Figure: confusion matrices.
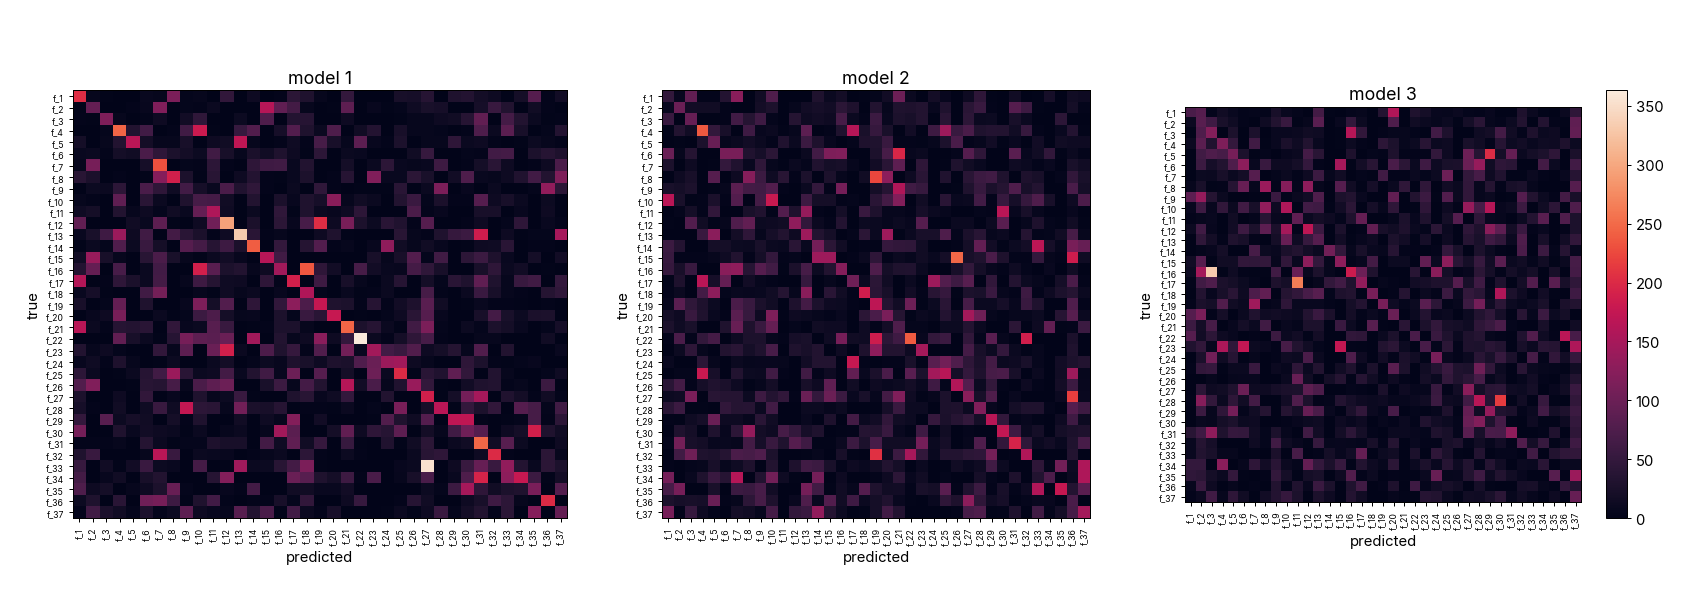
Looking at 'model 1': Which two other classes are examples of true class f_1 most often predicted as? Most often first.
f_8, f_35
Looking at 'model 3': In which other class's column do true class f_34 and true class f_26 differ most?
f_4
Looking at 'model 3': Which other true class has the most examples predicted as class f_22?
f_36
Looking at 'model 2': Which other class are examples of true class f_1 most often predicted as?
f_7
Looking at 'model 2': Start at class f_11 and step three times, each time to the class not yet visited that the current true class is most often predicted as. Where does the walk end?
f_19
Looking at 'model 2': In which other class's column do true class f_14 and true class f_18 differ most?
f_33
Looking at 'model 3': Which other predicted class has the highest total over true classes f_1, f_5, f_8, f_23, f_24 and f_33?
f_37
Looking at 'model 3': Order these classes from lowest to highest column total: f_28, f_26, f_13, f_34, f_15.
f_26, f_34, f_15, f_13, f_28
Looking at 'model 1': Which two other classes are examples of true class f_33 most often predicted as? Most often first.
f_27, f_13
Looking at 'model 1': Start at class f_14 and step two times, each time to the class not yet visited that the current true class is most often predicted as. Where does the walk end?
f_25
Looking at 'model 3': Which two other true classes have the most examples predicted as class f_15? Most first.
f_23, f_6
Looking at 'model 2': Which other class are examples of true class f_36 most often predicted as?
f_27
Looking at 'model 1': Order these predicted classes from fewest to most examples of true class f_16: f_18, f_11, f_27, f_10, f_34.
f_34, f_27, f_11, f_10, f_18
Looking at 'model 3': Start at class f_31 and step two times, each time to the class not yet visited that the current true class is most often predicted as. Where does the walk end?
f_16
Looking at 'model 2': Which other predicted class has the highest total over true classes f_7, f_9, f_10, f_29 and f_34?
f_21
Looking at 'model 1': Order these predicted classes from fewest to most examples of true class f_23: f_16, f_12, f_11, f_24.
f_16, f_24, f_11, f_12
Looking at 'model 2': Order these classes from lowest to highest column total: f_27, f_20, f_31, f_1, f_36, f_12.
f_12, f_31, f_1, f_20, f_27, f_36
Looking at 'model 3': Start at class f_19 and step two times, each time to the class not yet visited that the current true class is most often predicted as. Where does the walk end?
f_25
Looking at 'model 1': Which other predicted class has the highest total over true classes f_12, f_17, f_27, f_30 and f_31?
f_1
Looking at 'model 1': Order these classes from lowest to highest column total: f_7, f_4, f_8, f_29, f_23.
f_29, f_23, f_8, f_4, f_7
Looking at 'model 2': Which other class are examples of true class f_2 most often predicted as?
f_31
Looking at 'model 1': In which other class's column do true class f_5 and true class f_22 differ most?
f_13
